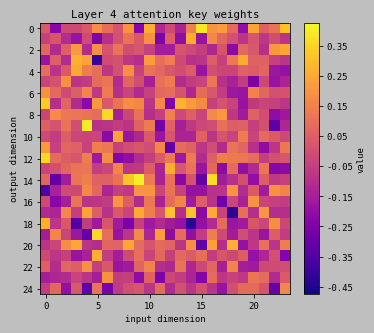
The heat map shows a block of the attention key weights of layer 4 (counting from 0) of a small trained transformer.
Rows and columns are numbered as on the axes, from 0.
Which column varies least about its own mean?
21
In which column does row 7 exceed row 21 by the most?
0
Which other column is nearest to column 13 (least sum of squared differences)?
11
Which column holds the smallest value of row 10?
6
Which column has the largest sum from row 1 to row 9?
4
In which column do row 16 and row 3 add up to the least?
5
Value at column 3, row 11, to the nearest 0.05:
0.05
